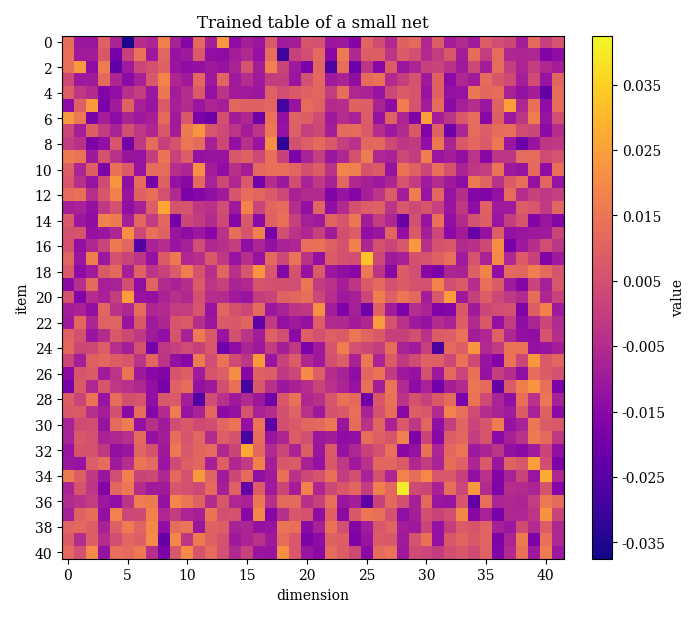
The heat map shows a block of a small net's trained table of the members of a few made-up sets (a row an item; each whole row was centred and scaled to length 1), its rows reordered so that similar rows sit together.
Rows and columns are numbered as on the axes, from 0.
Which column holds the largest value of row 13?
8
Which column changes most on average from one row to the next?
16
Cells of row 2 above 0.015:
3
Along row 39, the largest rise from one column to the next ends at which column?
9
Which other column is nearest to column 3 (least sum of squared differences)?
37
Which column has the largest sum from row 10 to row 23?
4
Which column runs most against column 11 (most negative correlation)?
1
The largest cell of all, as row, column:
35, 28
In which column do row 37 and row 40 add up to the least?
36
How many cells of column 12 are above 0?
16
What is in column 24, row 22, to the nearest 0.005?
-0.01
